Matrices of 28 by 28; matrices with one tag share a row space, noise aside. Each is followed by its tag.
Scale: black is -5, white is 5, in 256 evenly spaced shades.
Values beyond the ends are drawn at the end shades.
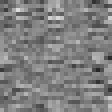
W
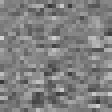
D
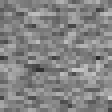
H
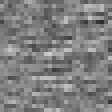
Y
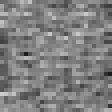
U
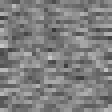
U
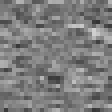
W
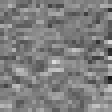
W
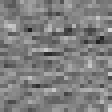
Y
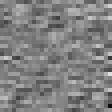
W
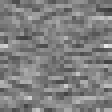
U
